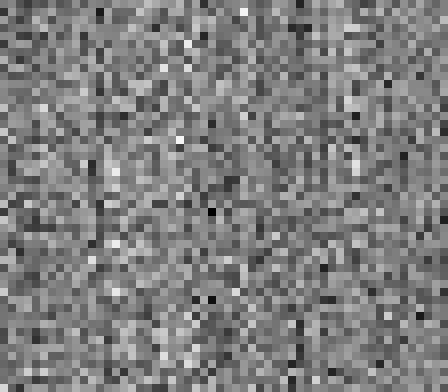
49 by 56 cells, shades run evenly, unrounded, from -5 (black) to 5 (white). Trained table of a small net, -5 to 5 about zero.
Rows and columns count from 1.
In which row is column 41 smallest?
34
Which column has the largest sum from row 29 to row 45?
21
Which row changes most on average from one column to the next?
26
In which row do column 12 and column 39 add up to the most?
33
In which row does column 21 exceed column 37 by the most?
46
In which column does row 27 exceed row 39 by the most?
48
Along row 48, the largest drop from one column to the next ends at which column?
37
